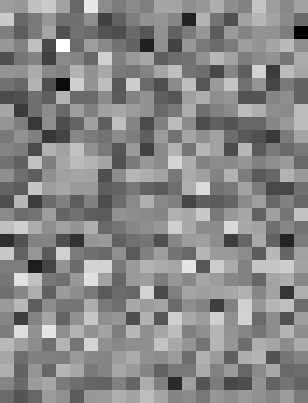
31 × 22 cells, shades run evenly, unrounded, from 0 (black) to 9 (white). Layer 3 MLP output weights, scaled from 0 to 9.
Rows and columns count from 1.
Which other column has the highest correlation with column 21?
12
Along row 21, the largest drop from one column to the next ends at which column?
15
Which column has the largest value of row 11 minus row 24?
16
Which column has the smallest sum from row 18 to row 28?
9
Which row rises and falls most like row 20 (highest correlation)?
29
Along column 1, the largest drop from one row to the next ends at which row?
19
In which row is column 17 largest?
18
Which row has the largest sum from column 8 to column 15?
21
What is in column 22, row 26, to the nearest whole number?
5
